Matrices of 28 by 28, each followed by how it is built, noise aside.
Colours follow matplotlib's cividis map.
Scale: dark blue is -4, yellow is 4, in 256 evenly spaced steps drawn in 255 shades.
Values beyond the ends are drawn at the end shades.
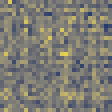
blocks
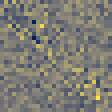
banded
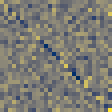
diagonal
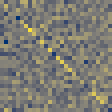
diagonal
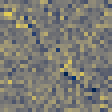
banded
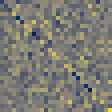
diagonal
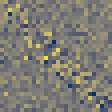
banded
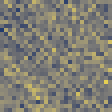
Toeplitz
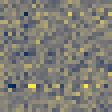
uneven rows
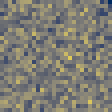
noise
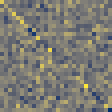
diagonal
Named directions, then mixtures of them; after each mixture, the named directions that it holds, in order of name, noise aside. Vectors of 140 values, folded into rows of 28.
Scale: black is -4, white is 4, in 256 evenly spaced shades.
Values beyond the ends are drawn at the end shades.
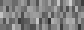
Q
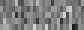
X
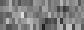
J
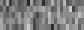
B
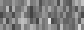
Q.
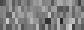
J, Q, X.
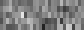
J.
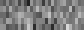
B, J.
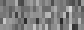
X.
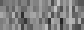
Q, X.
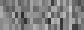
Q, X.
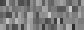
B, J, X.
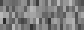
Q.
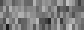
J, Q.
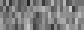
B.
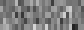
X.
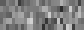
B, J, X.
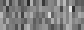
B, Q, X.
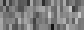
B.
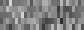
B, J.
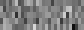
X.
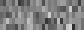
B, J, X.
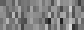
J, Q, X.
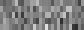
X.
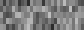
B, J.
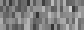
B.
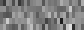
B, J, X.
